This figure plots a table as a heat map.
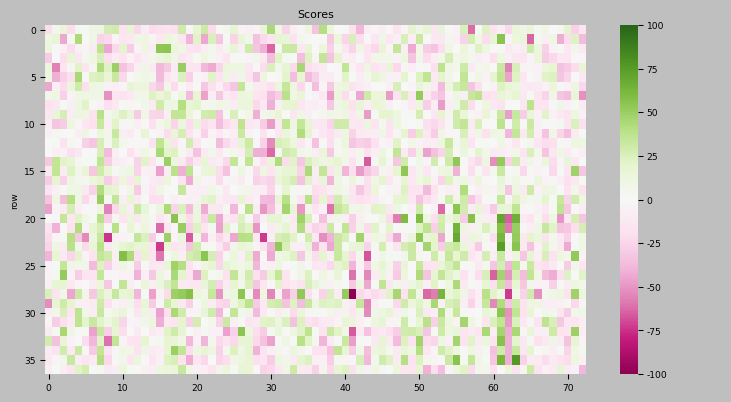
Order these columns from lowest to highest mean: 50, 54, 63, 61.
54, 50, 63, 61
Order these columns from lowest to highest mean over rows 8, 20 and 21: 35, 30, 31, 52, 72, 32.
52, 30, 72, 35, 31, 32
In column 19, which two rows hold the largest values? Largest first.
28, 15
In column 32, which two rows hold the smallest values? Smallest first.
28, 29
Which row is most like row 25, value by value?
34
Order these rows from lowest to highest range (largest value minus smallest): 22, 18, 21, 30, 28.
18, 30, 21, 22, 28
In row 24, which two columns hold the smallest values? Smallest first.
43, 15
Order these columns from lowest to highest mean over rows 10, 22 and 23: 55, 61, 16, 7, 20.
20, 16, 7, 55, 61
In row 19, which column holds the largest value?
55
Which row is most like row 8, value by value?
36
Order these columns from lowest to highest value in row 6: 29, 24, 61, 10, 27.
24, 29, 10, 27, 61
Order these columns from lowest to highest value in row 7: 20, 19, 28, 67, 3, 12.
19, 67, 28, 3, 12, 20
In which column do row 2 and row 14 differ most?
30
